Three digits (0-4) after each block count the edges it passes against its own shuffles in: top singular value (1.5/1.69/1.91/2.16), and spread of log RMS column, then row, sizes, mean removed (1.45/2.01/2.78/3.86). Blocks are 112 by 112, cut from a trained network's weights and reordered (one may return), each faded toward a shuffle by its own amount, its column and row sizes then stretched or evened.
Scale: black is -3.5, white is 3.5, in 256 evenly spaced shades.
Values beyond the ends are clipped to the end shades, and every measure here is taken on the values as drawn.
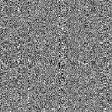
4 3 1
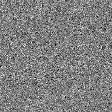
0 0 1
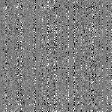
0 4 2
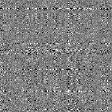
4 3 3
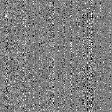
0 4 1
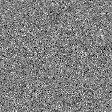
0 0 1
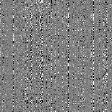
3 4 2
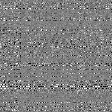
1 2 4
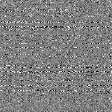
1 1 4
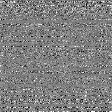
0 0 4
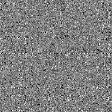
1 2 2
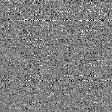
2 2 3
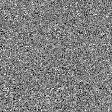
0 0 2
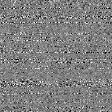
1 1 4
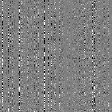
4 4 1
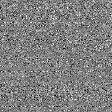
0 0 3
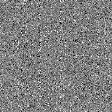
0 2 1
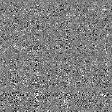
1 3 3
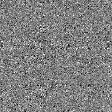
0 1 2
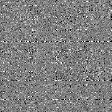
3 2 3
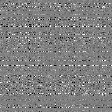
2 2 4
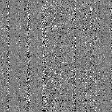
0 4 2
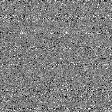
0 0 3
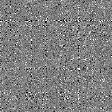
2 3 2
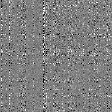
1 4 3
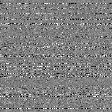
1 1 4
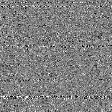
1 0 3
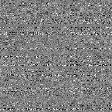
0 1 4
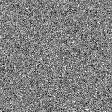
0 0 0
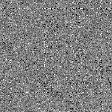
0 2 2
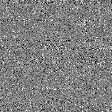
0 1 2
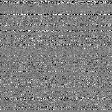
2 1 4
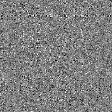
2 2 1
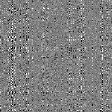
3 4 2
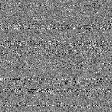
2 0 3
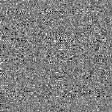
0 2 3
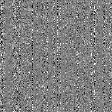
0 4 1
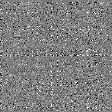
0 3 3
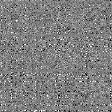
1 2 3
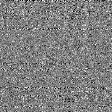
1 0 3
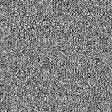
3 0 2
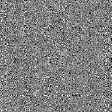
2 3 1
